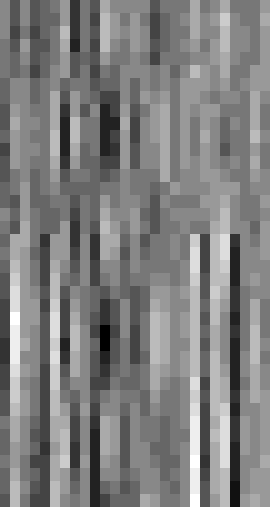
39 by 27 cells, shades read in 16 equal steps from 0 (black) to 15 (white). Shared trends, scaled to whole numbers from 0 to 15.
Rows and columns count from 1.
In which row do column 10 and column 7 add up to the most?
3
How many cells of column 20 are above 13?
7
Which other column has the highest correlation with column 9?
20
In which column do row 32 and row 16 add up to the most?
23
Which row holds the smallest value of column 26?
18
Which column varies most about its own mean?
11
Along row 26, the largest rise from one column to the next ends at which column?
2
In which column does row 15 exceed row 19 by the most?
24
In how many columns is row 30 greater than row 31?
6
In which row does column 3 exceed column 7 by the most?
27
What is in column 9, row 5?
6
